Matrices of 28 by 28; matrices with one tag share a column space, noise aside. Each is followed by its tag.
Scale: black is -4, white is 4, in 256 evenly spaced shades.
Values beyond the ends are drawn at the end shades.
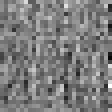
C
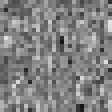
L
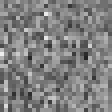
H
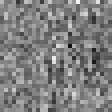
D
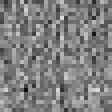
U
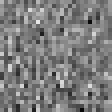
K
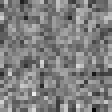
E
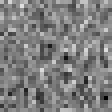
C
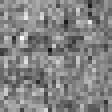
L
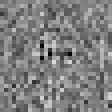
H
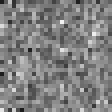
U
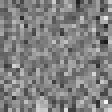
E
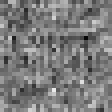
L
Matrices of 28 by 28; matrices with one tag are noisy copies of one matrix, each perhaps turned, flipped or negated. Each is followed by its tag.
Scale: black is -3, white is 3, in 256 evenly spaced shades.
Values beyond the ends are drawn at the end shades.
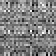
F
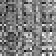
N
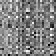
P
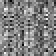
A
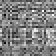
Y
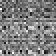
P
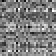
A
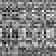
Y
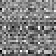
P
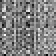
P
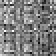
N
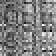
N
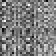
P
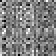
P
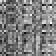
N
